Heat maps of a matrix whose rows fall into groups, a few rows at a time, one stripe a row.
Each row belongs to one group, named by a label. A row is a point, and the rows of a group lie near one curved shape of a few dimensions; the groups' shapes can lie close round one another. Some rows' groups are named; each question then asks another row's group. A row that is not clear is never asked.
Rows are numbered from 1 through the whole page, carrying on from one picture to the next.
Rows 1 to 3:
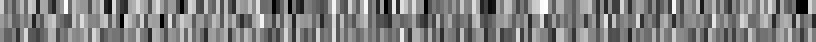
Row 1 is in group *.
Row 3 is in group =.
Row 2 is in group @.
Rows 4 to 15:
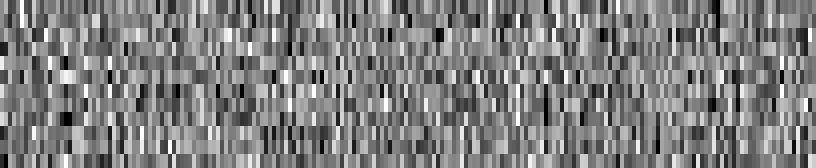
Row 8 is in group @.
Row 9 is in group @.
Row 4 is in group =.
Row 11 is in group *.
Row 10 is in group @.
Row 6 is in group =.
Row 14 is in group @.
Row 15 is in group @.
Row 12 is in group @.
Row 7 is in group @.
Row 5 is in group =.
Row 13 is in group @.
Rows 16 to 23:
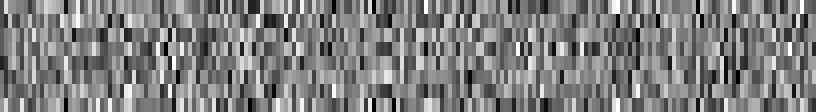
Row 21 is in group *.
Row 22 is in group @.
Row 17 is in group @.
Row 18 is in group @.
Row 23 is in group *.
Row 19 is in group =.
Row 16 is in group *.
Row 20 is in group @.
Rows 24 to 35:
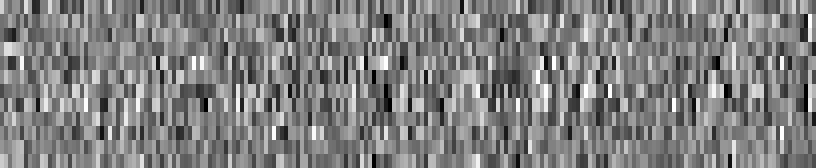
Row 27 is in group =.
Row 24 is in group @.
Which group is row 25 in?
*
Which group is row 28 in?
=
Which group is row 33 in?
@
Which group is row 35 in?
*
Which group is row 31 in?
=
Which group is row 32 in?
=
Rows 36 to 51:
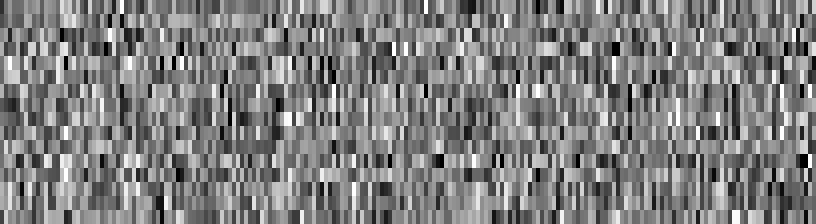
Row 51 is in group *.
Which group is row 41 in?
=
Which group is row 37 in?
@
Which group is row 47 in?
=
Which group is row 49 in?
=
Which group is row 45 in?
*
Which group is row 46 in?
=
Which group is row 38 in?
@
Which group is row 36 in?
*
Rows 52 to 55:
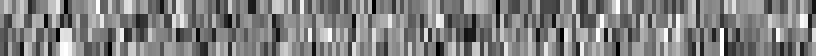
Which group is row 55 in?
@
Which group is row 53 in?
=
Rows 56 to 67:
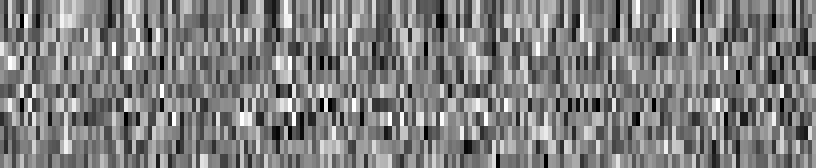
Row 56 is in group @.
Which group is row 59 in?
*
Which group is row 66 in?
*
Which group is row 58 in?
=
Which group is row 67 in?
=
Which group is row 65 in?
*
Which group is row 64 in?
@
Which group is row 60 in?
=
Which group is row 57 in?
@
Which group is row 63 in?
=
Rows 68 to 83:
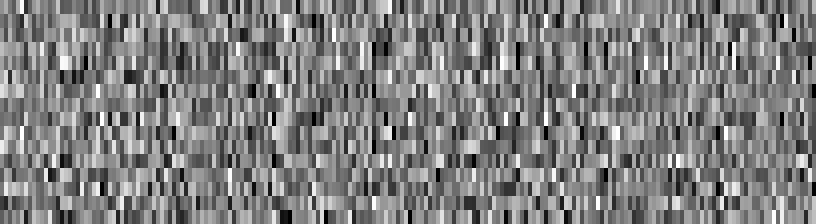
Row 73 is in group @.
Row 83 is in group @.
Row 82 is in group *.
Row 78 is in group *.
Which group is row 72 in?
*
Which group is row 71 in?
*
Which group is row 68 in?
=
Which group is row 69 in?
@
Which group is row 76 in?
@
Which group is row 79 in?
=
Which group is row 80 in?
=
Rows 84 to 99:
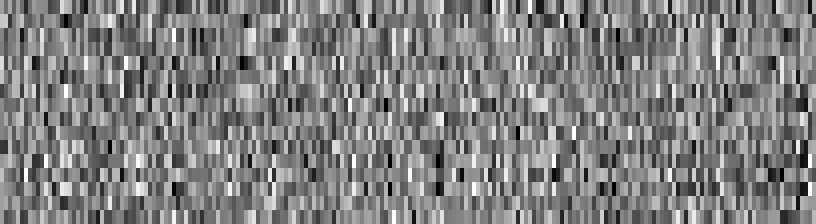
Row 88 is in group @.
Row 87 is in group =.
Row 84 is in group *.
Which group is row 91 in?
*
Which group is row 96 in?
@
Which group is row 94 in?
@
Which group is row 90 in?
@
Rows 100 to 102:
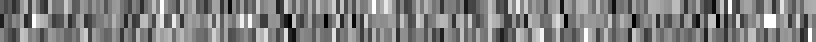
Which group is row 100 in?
*
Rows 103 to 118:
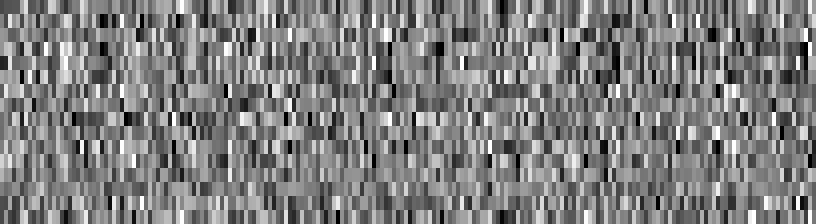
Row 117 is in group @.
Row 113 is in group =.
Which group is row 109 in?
=
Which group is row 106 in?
=
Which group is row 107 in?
@
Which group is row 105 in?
*
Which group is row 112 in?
=
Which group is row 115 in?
=
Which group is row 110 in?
@
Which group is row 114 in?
*
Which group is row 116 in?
=
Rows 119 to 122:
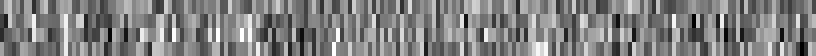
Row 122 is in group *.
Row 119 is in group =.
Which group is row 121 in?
@
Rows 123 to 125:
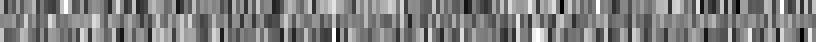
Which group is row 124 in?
=
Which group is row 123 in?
*
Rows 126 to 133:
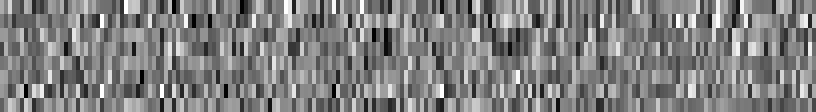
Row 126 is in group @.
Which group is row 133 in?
=
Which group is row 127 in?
=
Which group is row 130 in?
=
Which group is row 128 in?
*
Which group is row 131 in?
@
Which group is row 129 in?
*
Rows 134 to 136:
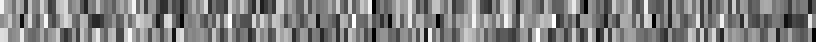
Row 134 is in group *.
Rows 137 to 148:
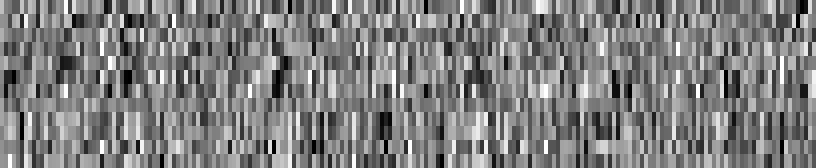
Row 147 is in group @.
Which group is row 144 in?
=
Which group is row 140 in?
=
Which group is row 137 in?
*
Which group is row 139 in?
@
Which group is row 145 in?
=
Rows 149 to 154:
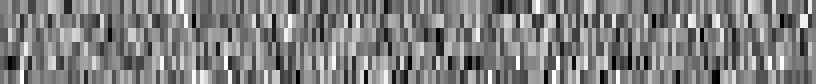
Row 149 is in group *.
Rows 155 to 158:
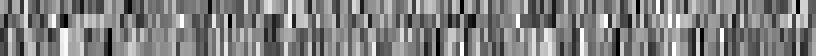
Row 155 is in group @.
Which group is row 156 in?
=
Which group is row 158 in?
@
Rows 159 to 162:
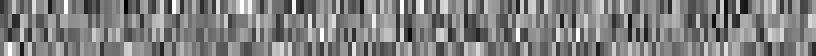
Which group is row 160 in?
*
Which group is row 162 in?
=
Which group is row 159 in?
@
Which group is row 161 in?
=
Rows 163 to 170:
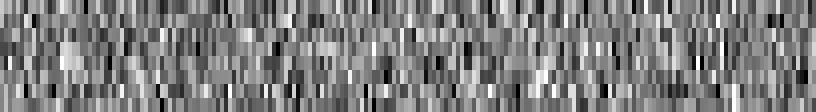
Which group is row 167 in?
@
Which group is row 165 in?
@
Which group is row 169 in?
=
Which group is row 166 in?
*
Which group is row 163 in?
*
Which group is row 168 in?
*
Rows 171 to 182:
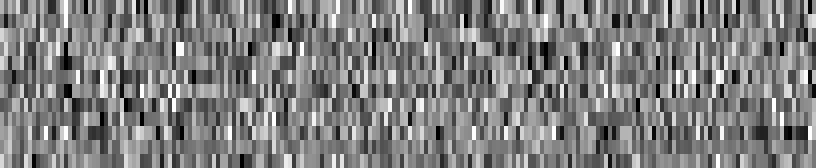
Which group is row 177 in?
@
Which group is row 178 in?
@
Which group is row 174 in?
*
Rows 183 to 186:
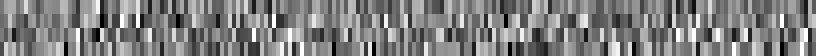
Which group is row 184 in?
@
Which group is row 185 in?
=
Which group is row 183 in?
=
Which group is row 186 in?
*
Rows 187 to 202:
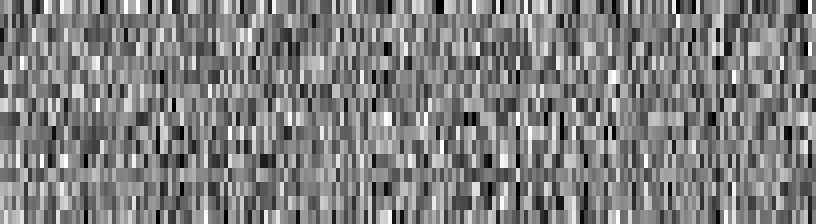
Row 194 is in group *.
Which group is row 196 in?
=
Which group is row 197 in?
=
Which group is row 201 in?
*
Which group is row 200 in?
*
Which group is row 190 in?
*
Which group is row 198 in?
*
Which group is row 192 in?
*
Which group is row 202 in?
=
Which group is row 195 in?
*
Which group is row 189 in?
@
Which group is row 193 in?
@
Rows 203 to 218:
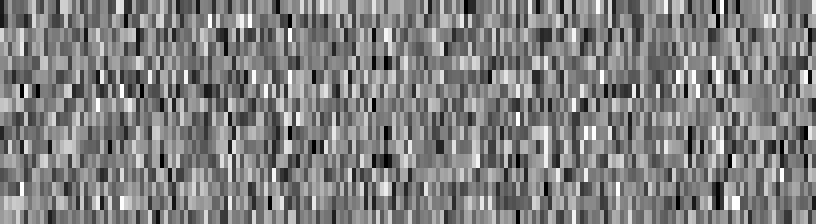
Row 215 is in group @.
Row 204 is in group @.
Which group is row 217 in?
=
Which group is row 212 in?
*
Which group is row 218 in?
=
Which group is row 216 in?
=
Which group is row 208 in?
=
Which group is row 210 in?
*
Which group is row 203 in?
*
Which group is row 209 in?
@
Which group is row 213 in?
@
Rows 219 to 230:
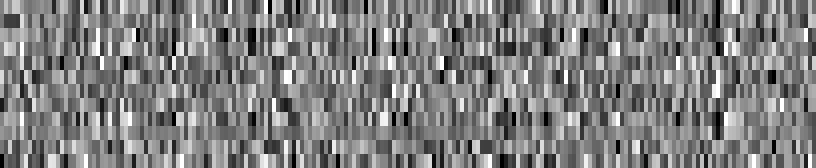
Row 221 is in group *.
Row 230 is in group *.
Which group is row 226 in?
@
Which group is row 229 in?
@
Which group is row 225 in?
=
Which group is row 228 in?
=
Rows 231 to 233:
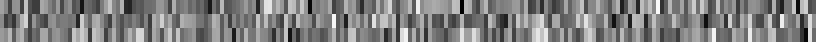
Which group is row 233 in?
*
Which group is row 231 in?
@
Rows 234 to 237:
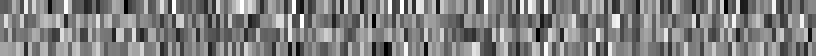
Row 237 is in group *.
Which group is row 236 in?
*
